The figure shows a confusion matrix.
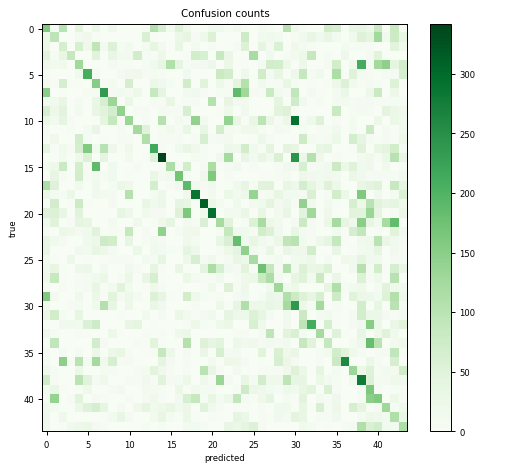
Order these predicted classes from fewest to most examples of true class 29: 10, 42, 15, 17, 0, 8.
15, 10, 8, 17, 42, 0
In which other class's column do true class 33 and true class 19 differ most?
31
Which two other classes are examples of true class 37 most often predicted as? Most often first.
19, 43
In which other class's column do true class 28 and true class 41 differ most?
35
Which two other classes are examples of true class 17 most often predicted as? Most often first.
0, 42
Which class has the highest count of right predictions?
14
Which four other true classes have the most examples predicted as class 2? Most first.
36, 0, 15, 6
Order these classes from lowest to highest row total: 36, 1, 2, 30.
2, 1, 36, 30
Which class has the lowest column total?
3
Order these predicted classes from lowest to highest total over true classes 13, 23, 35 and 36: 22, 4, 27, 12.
12, 27, 22, 4
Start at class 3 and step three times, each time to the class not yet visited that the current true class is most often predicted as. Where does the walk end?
38
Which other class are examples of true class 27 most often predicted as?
42
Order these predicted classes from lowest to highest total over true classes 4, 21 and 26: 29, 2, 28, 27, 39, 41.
2, 39, 28, 29, 27, 41
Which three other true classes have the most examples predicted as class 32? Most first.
20, 14, 3
